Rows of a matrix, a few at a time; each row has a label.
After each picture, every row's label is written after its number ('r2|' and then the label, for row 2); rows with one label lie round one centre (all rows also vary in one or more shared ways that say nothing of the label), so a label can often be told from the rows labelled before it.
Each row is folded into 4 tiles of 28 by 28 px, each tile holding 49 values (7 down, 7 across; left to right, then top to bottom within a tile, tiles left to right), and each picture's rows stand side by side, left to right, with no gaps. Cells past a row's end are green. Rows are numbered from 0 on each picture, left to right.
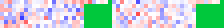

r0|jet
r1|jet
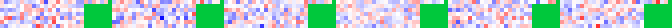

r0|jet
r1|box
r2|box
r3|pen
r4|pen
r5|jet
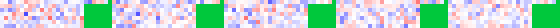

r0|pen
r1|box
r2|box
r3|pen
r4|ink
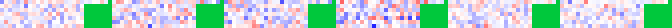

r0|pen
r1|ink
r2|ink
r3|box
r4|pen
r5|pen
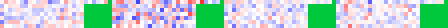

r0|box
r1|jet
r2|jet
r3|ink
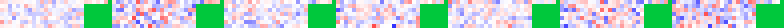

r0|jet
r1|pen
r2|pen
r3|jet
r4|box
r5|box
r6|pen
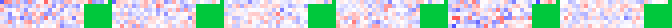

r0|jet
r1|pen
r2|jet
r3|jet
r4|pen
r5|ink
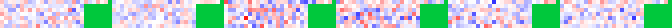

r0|jet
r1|ink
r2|box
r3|ink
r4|jet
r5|box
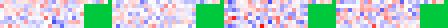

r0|pen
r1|ink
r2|jet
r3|pen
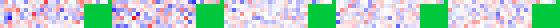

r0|box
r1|box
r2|pen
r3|ink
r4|jet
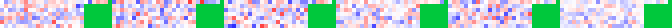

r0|pen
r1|jet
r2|ink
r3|ink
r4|box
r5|ink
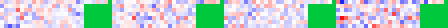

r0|box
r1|pen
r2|pen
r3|ink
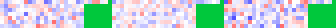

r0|ink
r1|pen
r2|pen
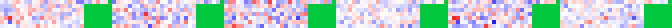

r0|jet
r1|ink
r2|pen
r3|box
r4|jet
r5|jet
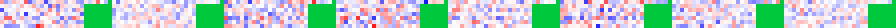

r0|ink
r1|ink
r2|jet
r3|pen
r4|ink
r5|box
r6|box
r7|box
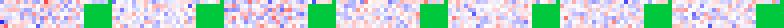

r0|ink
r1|pen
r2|pen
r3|jet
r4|ink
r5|ink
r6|ink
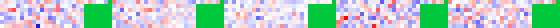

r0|ink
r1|box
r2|pen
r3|jet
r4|box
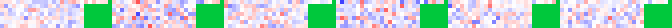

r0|jet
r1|pen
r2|jet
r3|ink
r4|box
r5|pen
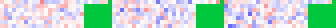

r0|box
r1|box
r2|box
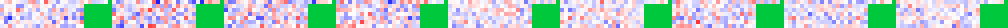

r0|box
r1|ink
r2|pen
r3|jet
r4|box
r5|jet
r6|pen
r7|ink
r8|box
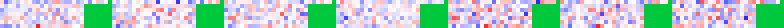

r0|ink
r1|ink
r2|ink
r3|box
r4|pen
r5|jet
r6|jet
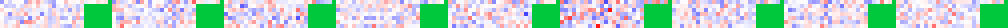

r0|jet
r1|pen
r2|ink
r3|pen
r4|box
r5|jet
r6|ink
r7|jet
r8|jet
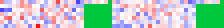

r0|jet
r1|box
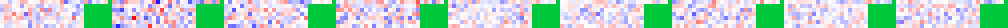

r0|pen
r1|box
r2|box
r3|box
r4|jet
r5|ink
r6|ink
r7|ink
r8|ink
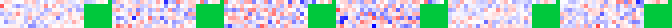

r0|pen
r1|jet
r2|box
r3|box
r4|ink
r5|jet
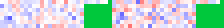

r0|box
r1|box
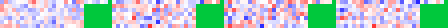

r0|pen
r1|pen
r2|jet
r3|ink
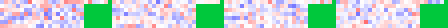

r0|jet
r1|ink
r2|jet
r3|ink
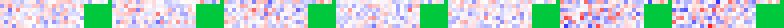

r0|box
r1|box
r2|jet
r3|ink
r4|box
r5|pen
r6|jet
